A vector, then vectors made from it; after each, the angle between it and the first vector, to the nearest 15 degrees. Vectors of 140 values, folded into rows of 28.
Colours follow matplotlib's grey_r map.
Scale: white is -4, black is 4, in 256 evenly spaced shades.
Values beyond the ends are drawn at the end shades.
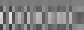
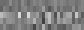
60 degrees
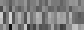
30 degrees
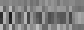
165 degrees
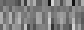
60 degrees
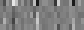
90 degrees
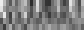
120 degrees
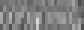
45 degrees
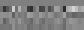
75 degrees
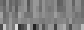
75 degrees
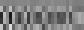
165 degrees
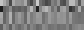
60 degrees
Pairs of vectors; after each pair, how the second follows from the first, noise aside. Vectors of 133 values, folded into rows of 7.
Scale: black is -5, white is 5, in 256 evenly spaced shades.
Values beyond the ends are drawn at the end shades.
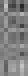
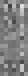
sign-scrambled.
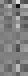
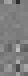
negated, partly zeroed.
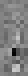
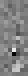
sign-scrambled.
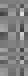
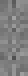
wrapped around, negated, shrunk.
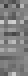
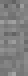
shrunk.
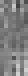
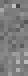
partly zeroed.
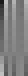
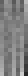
reversed.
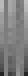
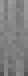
shrunk.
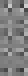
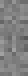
wrapped around, shrunk.
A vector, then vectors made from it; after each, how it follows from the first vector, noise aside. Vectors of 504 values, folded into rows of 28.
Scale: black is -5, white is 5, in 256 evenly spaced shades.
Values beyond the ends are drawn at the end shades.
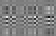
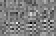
wrapped around.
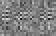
reversed, negated.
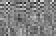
wrapped around.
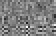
wrapped around.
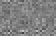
wrapped around, negated, shrunk.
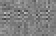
wrapped around, negated, shrunk.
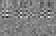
reversed, negated, partly zeroed.
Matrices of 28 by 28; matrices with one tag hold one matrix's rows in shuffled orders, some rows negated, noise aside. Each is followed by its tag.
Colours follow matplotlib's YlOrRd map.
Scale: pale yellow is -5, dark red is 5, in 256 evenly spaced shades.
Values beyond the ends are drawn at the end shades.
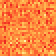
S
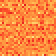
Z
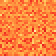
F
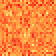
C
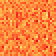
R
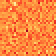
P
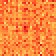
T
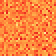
R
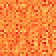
R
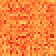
S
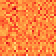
P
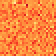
P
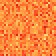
R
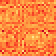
Z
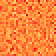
P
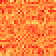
Z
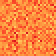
P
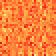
F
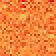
S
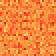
T
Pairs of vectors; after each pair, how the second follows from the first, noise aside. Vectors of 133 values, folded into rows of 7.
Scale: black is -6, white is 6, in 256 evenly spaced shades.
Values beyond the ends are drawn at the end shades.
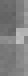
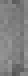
wrapped around, negated, shrunk.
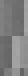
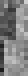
reversed, negated, scaled up.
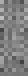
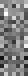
reversed, negated, scaled up.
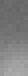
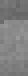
wrapped around, negated, shrunk.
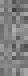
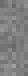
reversed, negated, shrunk.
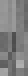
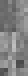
negated.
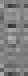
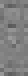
shrunk.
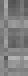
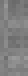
shrunk.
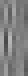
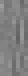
reversed, negated, shrunk.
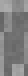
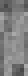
negated.
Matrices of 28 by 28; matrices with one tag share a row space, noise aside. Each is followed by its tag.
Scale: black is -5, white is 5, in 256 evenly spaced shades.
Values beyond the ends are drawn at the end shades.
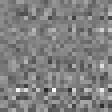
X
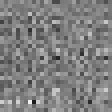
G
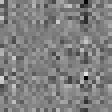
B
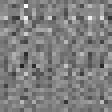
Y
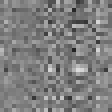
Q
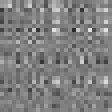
G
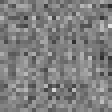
X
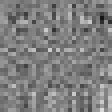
X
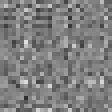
Y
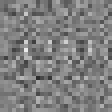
Y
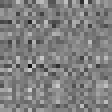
G
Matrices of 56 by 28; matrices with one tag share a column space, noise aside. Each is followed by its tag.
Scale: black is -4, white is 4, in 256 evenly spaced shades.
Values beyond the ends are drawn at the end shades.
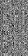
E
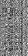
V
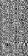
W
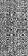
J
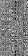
J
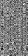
V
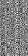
V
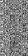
E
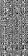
V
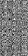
J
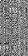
V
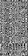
W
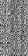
E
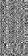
W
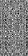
E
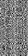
V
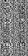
W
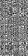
V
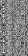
E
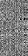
J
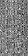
E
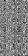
W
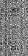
V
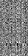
W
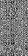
V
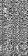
V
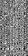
V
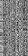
J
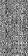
E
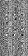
J
